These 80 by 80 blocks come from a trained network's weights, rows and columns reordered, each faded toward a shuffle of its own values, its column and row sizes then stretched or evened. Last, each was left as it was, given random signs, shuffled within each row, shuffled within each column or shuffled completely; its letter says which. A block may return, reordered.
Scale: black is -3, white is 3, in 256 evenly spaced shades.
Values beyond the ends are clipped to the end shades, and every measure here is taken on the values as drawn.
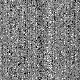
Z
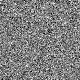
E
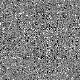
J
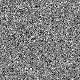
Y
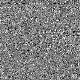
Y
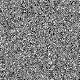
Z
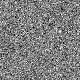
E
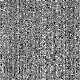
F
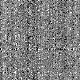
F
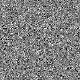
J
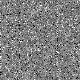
Z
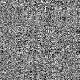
F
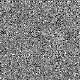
J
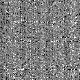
F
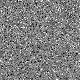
E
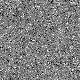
E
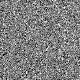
Z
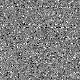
Y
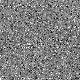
Y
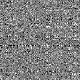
F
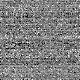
F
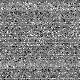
Y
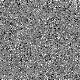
J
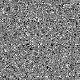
J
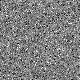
E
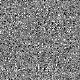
J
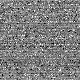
Y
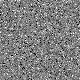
E
